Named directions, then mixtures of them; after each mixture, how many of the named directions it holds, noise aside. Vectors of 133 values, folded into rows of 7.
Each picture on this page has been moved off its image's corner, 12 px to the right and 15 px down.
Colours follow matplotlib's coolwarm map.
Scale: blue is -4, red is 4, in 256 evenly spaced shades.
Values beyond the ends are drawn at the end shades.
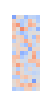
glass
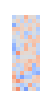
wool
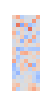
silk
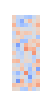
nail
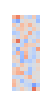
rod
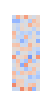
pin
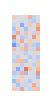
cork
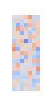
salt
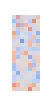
two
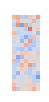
one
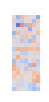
one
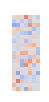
three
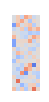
four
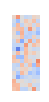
four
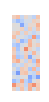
four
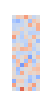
two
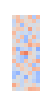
two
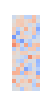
one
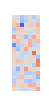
four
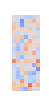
four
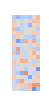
four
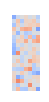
two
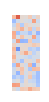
four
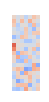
three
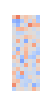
four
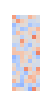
four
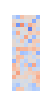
one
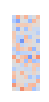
two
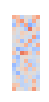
two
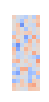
three
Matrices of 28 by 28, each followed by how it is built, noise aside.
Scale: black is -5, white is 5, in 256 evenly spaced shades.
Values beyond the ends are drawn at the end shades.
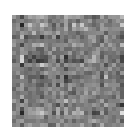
low rank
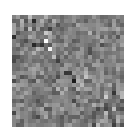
block diagonal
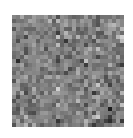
uneven columns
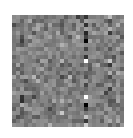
uneven columns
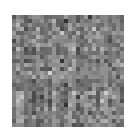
blocks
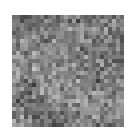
smooth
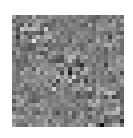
block diagonal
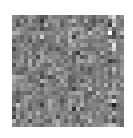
uneven columns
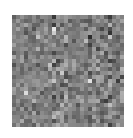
uneven columns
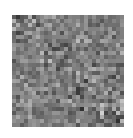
block diagonal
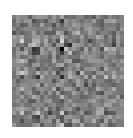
low rank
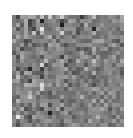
uneven columns
